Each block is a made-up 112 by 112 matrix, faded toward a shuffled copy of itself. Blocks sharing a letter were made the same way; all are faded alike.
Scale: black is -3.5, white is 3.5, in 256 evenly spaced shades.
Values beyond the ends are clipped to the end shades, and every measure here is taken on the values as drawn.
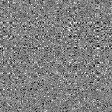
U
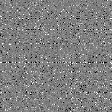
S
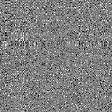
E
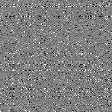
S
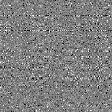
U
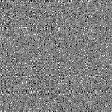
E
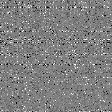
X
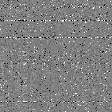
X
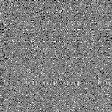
E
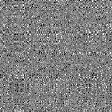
U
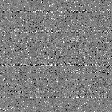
X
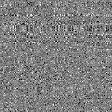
U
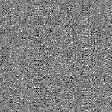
E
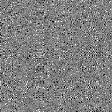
E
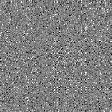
E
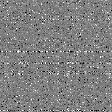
X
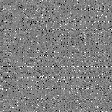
S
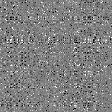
S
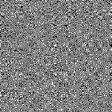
E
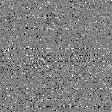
X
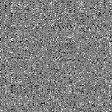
E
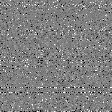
X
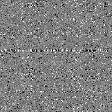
X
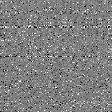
X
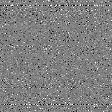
X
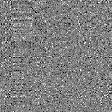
E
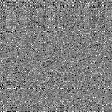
U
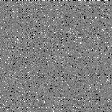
S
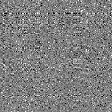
U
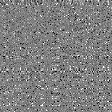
S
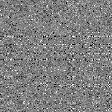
U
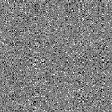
E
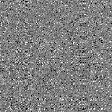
E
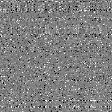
X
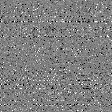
X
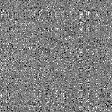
E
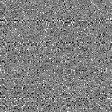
U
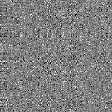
E
